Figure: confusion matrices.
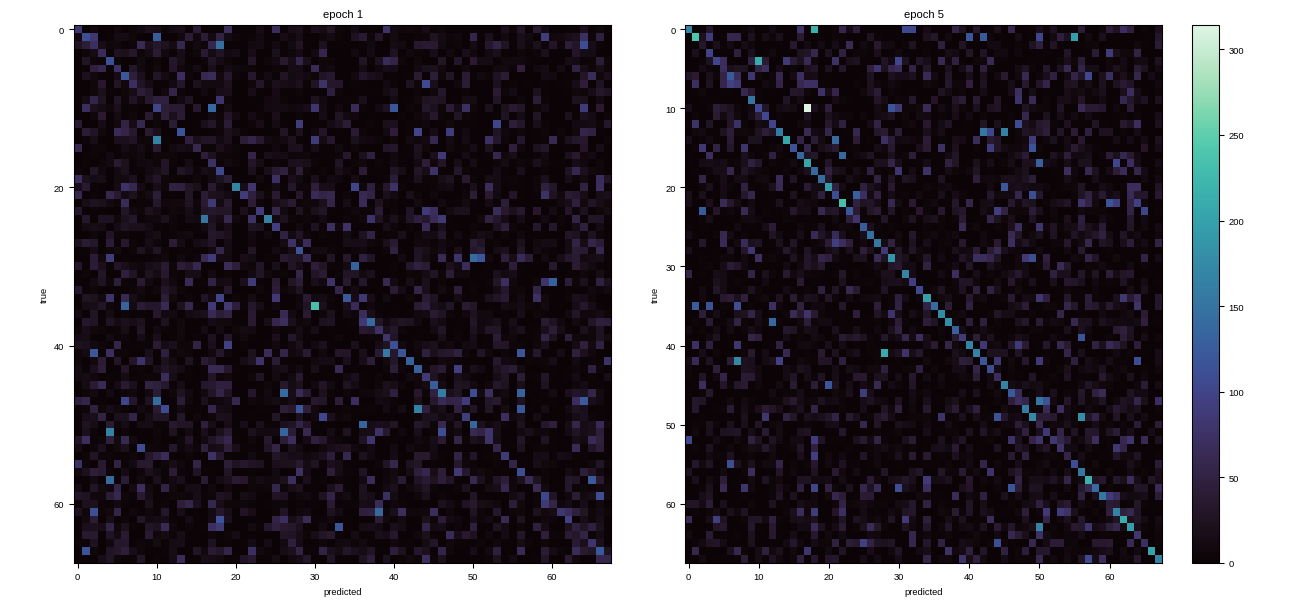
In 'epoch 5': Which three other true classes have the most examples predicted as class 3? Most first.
35, 1, 16
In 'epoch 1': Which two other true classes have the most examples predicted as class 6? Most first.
35, 47
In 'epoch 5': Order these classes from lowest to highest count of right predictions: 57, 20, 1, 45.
45, 20, 57, 1
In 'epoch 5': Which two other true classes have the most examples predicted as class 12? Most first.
37, 35
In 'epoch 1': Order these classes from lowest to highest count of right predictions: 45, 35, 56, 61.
35, 61, 56, 45
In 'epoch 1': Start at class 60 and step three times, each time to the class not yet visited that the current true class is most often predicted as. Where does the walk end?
1
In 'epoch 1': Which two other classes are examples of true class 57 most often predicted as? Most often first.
4, 65
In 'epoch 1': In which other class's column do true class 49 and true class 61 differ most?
38
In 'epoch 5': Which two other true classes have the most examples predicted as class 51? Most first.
47, 61
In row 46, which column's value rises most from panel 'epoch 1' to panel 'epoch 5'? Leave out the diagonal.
25
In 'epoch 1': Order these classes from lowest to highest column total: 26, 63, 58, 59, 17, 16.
58, 16, 59, 26, 63, 17
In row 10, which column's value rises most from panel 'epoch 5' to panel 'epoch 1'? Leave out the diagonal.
40
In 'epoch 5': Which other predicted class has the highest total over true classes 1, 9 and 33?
55
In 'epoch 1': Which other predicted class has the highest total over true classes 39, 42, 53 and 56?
8
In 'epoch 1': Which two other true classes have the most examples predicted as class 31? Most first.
49, 7
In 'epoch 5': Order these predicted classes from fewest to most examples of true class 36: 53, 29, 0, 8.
0, 8, 53, 29
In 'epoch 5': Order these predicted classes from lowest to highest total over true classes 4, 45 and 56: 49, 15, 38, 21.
49, 38, 15, 21
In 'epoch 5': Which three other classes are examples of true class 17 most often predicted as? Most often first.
50, 61, 63
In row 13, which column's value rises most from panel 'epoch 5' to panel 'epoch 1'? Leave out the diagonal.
47
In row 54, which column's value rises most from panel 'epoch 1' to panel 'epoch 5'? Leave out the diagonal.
18
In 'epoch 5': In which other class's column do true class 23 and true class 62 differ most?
2
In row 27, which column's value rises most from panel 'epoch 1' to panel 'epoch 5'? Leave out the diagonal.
21
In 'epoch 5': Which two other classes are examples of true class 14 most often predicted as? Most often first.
21, 49
